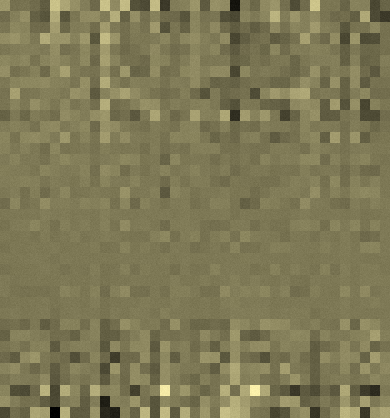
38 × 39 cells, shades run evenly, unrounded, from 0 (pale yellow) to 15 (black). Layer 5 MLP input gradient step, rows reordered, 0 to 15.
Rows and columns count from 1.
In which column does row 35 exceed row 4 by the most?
11
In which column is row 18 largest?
17
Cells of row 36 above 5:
30
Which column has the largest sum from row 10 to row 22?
24
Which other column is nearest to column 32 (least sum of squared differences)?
16
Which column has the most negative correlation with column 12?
4
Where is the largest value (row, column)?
38, 6
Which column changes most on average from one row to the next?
37
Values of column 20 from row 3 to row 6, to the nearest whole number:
7 6 7 6
